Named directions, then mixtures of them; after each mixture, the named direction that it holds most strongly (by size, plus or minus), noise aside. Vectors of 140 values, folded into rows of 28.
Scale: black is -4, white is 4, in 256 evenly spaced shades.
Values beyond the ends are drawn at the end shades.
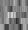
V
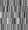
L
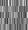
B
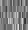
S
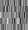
L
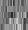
V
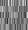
B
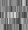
V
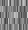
B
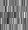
L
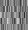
L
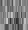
V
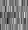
L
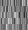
L
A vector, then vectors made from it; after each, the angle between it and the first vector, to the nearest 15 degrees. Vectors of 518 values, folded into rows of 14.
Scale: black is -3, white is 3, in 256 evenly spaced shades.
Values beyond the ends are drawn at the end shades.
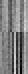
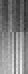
135 degrees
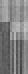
45 degrees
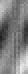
105 degrees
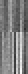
165 degrees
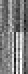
165 degrees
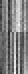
45 degrees
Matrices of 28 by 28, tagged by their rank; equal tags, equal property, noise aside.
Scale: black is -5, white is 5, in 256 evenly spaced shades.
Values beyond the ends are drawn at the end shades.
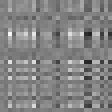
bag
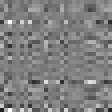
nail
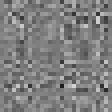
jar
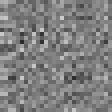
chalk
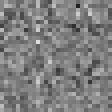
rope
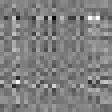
nail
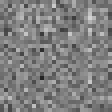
rope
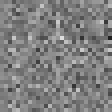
rope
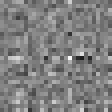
chalk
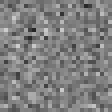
rope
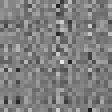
jar
